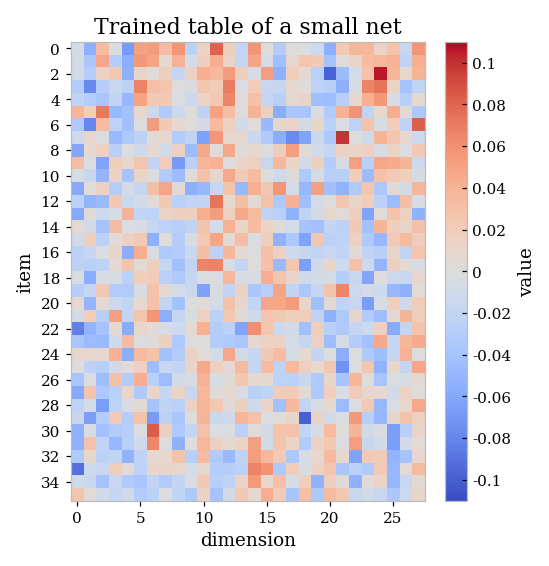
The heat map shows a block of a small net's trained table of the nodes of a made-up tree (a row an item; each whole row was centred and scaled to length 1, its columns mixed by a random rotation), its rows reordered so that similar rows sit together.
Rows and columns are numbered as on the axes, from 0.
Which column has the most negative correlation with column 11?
16
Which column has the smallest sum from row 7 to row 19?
18
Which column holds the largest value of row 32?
14
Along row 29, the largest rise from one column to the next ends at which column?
19
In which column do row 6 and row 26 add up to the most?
27
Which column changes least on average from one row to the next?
9
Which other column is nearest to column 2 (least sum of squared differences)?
8
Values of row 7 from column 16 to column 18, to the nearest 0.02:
-0.06 -0.08 -0.06
